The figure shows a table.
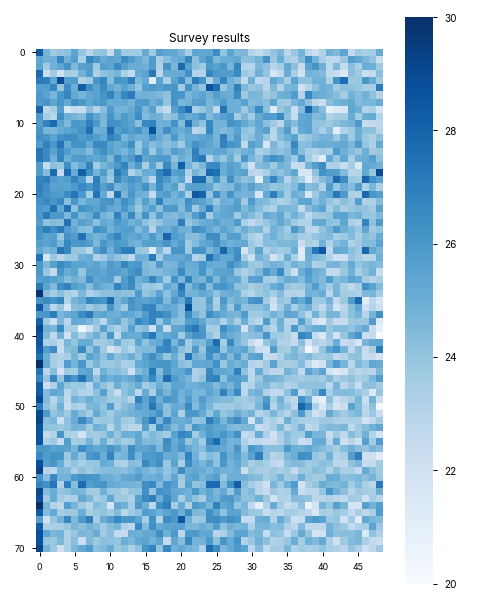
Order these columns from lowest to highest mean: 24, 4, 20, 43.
43, 4, 20, 24
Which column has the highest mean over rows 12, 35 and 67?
0
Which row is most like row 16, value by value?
66
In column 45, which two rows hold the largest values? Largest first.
35, 57
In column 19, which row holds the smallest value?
64
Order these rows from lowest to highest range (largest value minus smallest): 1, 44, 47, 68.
1, 47, 68, 44
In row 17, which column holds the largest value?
48
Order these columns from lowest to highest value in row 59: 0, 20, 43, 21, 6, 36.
36, 43, 6, 21, 20, 0
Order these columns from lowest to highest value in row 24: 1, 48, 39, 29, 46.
29, 1, 39, 48, 46
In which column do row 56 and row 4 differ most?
16
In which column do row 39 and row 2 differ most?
6
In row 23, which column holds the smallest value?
38
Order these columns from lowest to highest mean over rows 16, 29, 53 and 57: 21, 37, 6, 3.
37, 3, 6, 21
